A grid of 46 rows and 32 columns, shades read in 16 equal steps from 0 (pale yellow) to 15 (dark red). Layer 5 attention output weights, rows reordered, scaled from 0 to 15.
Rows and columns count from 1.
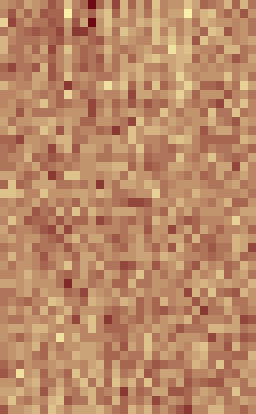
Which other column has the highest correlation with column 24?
16
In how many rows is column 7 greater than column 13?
24
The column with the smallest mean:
23
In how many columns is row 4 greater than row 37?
17
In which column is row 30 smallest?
9
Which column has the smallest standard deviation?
4
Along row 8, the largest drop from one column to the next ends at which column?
6
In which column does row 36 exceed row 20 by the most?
10
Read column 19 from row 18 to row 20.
9 10 6
